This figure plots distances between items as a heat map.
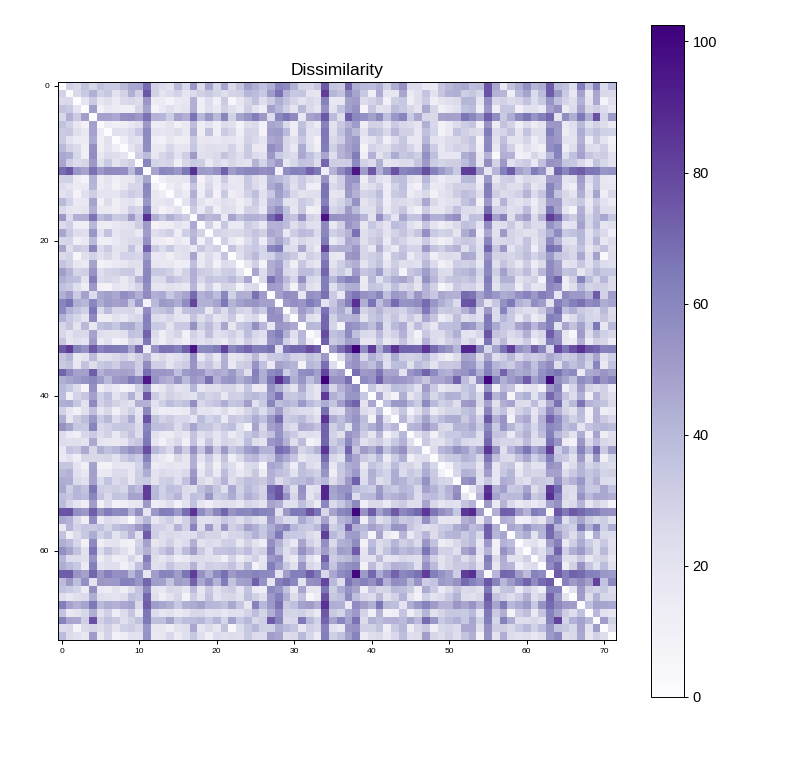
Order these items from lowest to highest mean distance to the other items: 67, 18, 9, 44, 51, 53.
18, 9, 51, 44, 53, 67
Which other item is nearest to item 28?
11
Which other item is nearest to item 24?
44
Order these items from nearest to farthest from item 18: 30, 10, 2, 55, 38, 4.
2, 30, 10, 4, 38, 55
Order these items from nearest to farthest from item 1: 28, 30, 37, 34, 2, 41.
2, 30, 41, 37, 28, 34
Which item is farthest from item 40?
34
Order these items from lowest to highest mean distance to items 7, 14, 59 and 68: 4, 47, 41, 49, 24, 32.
49, 32, 24, 41, 47, 4
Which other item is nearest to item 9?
56
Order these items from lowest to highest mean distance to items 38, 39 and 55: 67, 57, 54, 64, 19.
54, 19, 57, 67, 64
